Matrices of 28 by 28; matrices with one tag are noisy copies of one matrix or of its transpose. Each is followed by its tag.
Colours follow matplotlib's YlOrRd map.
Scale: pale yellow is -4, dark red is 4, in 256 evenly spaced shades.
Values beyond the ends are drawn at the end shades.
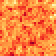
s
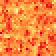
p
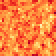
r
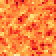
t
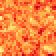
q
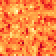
p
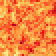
s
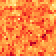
s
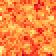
q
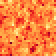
t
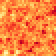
s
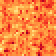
p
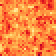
p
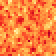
t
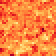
r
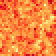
r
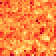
r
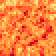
s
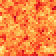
q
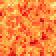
s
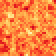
p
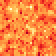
p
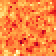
s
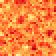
t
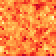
q
